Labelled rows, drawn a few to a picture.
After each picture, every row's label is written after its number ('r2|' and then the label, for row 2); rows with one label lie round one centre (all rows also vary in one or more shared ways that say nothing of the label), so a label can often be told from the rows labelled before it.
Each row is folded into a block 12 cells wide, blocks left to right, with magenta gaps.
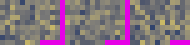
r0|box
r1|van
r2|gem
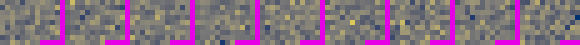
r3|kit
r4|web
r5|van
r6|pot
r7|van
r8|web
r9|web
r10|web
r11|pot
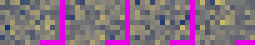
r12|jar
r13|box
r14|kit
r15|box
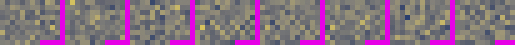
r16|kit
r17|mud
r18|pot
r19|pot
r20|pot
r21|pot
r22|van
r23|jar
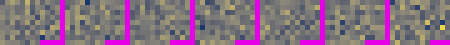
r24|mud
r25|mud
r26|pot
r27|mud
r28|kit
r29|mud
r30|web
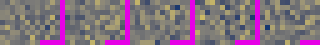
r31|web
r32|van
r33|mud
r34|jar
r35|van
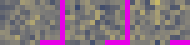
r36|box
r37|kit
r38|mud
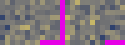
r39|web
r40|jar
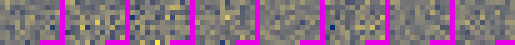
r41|jar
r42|gem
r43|box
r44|box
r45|kit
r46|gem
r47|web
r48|van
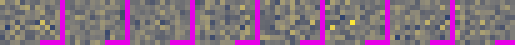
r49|mud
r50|box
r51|mud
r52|web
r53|van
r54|web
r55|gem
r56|gem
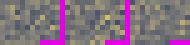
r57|mud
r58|kit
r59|van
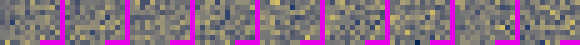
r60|gem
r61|box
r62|gem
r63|jar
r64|web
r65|kit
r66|pot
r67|web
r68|van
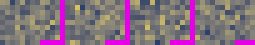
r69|gem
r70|pot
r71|gem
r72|van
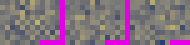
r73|pot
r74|box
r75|pot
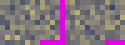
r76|mud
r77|mud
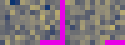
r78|mud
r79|gem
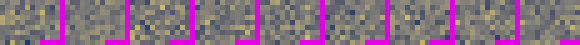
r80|pot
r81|gem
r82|box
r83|web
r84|pot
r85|box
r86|jar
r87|box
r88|kit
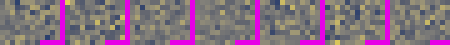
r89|mud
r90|gem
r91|van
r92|web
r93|box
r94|web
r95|kit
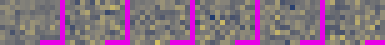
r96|van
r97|gem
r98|web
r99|web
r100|gem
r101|pot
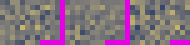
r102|box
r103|mud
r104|jar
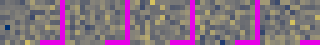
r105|mud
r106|mud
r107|kit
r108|pot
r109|web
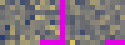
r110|gem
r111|mud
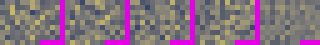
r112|pot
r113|pot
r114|mud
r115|gem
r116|gem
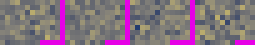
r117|pot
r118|gem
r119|gem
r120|mud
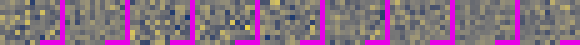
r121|web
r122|gem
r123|jar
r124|kit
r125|web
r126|box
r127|jar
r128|mud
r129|pot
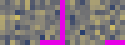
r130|box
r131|mud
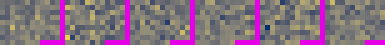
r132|box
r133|van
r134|mud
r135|web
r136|gem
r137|web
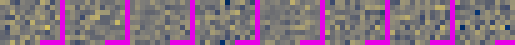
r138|gem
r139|van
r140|jar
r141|box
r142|pot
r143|box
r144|box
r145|jar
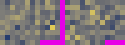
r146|box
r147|mud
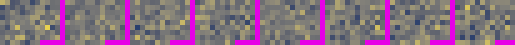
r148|box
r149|box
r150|van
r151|web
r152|pot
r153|van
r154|kit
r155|web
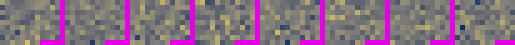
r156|box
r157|gem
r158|pot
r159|gem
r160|gem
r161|gem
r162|pot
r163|jar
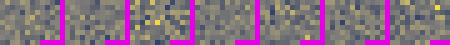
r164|box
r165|gem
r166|pot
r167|gem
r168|gem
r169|mud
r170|web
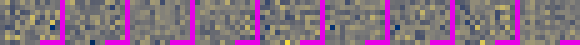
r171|jar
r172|gem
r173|box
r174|van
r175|kit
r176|jar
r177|mud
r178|box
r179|web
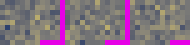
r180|box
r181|pot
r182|pot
